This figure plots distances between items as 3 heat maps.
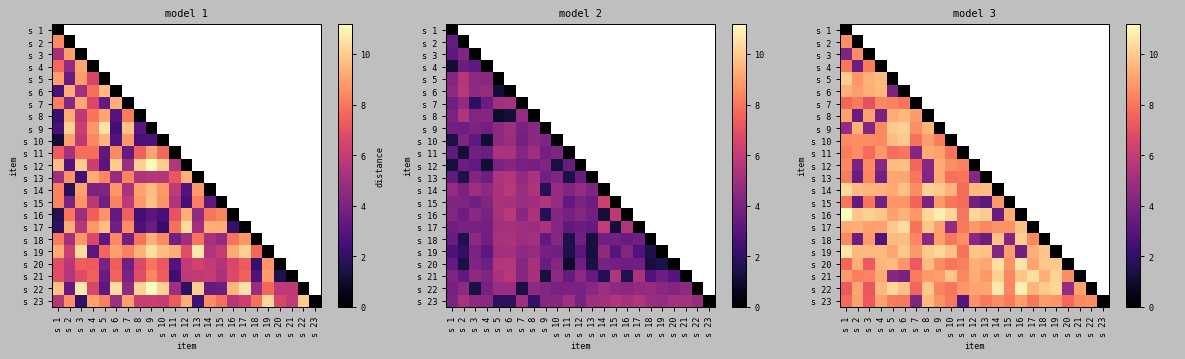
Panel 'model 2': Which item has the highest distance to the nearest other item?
s 23
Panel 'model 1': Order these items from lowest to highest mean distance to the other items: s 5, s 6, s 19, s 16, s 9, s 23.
s 16, s 5, s 6, s 23, s 9, s 19
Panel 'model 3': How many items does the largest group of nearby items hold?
7
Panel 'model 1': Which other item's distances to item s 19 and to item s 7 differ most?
s 11
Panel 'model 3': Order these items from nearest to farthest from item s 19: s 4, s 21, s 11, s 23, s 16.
s 16, s 11, s 23, s 4, s 21
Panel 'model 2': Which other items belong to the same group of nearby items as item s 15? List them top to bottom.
s 17
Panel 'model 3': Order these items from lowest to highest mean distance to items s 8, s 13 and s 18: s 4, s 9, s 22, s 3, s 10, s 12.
s 4, s 12, s 10, s 3, s 9, s 22
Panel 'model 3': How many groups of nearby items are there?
7
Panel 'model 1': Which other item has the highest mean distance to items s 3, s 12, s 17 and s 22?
s 19
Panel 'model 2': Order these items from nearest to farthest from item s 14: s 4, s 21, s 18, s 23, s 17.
s 21, s 18, s 4, s 23, s 17
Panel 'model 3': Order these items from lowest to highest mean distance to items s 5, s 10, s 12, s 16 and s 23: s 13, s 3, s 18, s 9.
s 13, s 18, s 3, s 9
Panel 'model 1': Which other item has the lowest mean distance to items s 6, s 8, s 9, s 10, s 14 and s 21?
s 1
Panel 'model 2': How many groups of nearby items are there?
6
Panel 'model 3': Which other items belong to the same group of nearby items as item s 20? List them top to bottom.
s 22
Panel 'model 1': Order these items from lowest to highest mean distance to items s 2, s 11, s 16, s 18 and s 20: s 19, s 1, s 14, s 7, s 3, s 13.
s 7, s 14, s 1, s 13, s 3, s 19
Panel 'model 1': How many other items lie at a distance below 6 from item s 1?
9
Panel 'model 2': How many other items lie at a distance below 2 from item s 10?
3
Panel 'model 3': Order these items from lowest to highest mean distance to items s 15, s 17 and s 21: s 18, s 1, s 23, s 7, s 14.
s 18, s 7, s 23, s 1, s 14
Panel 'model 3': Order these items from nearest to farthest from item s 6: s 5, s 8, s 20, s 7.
s 5, s 7, s 20, s 8
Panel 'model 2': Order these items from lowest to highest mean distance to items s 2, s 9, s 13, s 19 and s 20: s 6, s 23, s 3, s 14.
s 14, s 3, s 23, s 6
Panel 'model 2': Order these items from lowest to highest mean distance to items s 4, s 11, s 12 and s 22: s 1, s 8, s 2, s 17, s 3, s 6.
s 1, s 3, s 2, s 17, s 8, s 6
